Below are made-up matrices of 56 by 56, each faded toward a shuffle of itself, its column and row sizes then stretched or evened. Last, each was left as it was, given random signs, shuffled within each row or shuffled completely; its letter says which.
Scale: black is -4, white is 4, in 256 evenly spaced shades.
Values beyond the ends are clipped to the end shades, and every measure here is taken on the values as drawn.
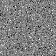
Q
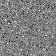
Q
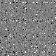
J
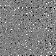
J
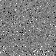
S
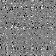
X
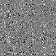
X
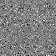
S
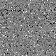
S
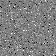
Q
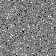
Q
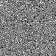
S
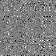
X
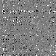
X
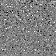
S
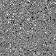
J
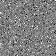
Q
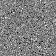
Q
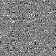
X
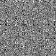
J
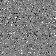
S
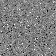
Q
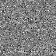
S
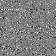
S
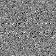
S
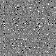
J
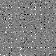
J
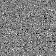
S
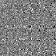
X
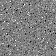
Q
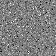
Q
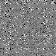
J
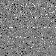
S
